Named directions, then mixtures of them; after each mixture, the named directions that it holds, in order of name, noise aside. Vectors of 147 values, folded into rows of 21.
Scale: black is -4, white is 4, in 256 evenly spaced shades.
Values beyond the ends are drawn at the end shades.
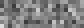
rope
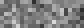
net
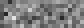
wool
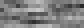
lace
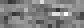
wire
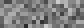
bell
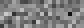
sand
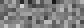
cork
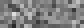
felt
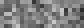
net.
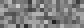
felt, lace, net.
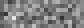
wool.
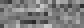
bell, lace, sand.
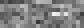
cork, wire.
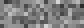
bell, lace.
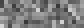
rope.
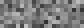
felt, net.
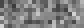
rope.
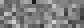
net.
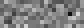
bell, cork, sand.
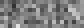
rope.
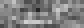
lace, rope.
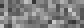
net, rope.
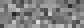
felt, sand.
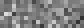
net, sand.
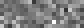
net, rope.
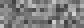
cork, rope.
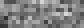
cork, rope, wire.
